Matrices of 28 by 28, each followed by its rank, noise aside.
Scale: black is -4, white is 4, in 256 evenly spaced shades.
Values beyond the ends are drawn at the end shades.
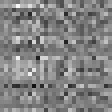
three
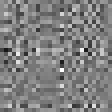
three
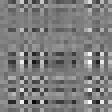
one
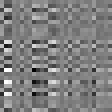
one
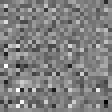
four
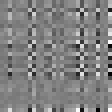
one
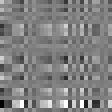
one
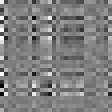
one
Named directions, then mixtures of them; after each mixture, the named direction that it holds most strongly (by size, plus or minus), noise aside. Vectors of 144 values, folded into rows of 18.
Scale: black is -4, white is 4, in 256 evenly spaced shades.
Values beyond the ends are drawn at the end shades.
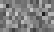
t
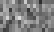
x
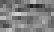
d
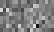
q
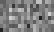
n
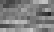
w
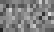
n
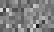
q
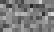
d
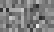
q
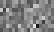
q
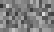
t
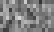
x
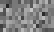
q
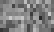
n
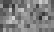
n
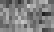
w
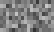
t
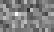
d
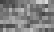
w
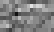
d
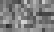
w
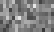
x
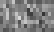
x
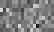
q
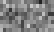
n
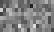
q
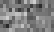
d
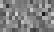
t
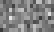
n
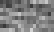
d
